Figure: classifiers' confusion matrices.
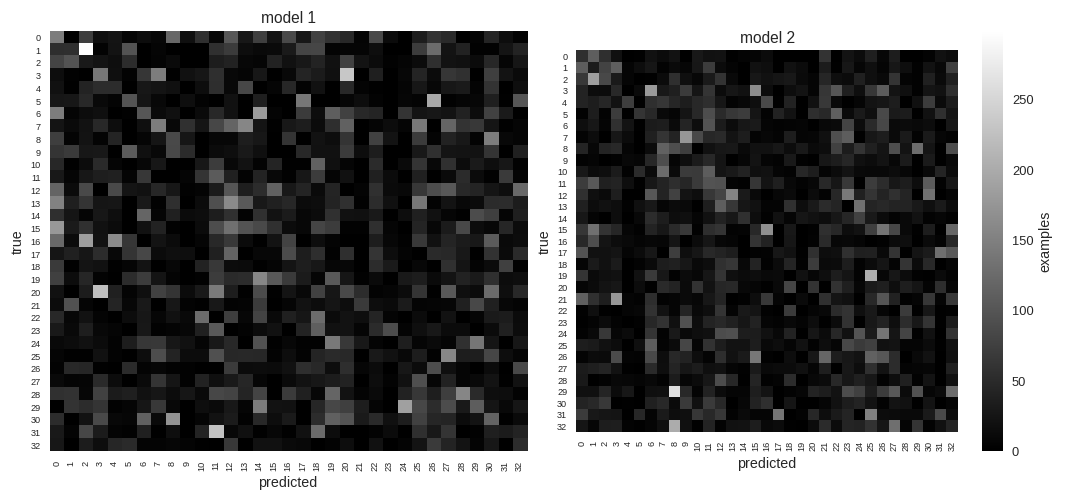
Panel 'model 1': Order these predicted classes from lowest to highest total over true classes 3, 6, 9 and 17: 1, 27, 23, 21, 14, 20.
23, 21, 1, 27, 14, 20
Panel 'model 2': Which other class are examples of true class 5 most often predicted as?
22
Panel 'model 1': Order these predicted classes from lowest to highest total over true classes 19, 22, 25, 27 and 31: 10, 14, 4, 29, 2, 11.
4, 29, 2, 10, 14, 11
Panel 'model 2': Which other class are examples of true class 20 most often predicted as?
18
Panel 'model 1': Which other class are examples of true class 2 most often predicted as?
1
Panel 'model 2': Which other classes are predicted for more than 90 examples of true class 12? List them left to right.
6, 13, 23, 30
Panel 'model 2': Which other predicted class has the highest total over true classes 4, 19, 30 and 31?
25
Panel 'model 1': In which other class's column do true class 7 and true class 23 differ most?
13
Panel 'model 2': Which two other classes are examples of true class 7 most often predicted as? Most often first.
9, 23
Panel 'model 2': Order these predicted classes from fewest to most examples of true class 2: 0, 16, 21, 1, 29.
29, 16, 21, 0, 1
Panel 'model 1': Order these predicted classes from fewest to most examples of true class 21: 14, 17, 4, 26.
26, 17, 4, 14
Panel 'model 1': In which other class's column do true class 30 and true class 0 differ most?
6
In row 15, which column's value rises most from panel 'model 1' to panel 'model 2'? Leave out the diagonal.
16
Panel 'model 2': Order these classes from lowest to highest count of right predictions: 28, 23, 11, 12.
28, 23, 12, 11
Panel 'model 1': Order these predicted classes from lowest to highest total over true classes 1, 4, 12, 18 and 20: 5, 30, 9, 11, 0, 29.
9, 29, 5, 30, 0, 11
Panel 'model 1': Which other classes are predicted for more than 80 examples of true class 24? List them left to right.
14, 19, 29
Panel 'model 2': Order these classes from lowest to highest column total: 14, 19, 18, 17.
19, 17, 14, 18
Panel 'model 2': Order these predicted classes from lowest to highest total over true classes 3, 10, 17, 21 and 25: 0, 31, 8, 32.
8, 31, 32, 0
